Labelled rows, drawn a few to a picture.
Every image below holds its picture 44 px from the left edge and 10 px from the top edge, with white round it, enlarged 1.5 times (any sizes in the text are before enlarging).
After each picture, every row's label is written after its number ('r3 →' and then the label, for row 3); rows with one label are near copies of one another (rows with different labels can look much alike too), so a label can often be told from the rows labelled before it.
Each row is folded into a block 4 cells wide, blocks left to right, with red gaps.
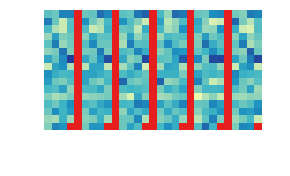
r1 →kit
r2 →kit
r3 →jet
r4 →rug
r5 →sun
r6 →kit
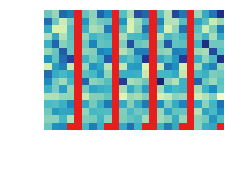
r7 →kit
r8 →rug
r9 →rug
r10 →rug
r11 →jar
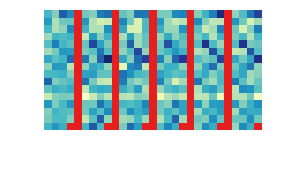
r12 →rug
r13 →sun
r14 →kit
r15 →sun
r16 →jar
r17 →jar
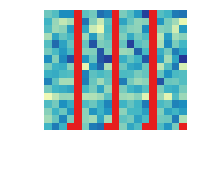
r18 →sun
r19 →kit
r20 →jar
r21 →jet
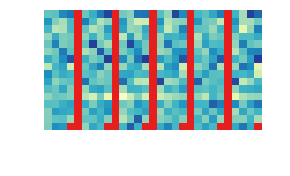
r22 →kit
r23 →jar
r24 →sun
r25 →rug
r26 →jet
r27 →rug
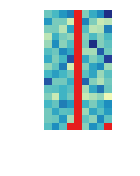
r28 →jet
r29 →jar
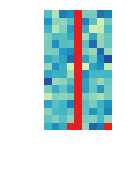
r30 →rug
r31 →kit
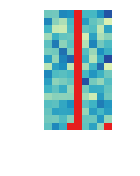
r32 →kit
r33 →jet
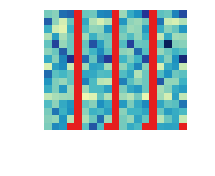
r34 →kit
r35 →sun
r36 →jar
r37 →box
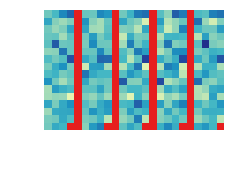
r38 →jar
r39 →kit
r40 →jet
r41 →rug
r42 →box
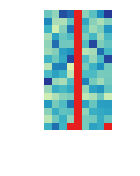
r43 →rug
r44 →jar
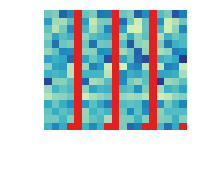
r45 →rug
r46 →rug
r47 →kit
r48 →rug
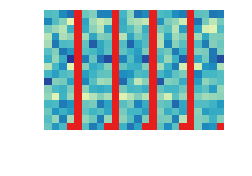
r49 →jet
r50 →sun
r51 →sun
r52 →jet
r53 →kit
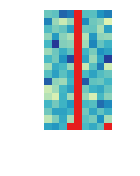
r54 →box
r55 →jet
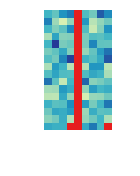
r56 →box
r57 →rug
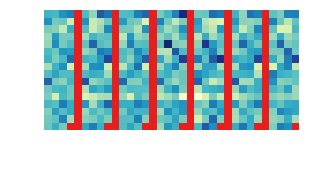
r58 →jet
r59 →rug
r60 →jet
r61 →jar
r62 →sun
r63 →rug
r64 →kit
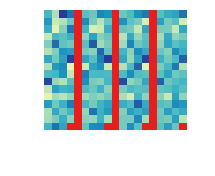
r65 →rug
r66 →kit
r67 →jet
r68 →jet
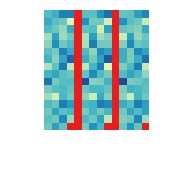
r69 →jet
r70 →jet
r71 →jet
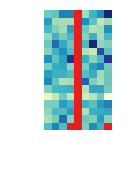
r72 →sun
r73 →jar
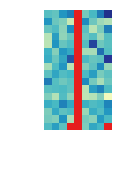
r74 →jet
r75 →jar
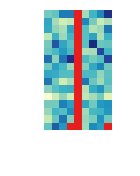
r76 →sun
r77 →jar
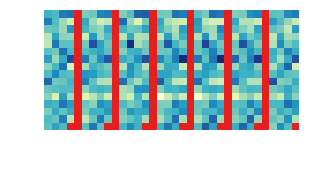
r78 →jet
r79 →sun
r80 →box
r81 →sun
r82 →sun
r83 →sun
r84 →jet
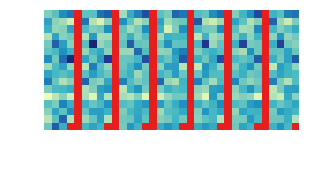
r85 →sun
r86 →box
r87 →jar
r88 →rug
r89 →box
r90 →jar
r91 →box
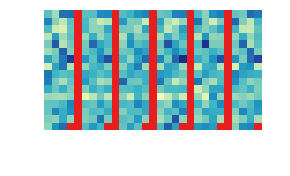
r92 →kit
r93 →sun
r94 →jet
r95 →sun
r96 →box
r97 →kit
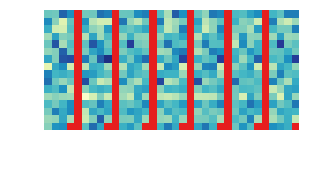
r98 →kit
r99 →sun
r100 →box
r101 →rug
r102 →rug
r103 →jet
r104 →box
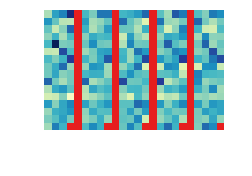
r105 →jar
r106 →rug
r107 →jet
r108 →rug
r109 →kit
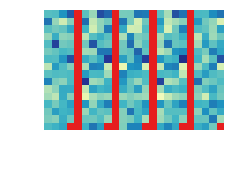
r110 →box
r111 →rug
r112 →kit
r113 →rug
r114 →jet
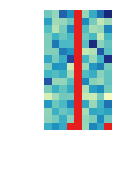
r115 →rug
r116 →jar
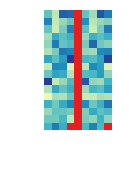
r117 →rug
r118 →rug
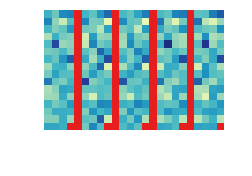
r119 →box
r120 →jet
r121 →jet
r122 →box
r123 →box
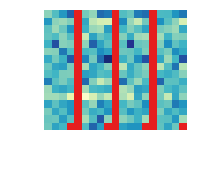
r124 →jar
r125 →sun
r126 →box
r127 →jet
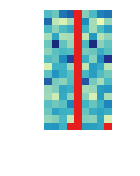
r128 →box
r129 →box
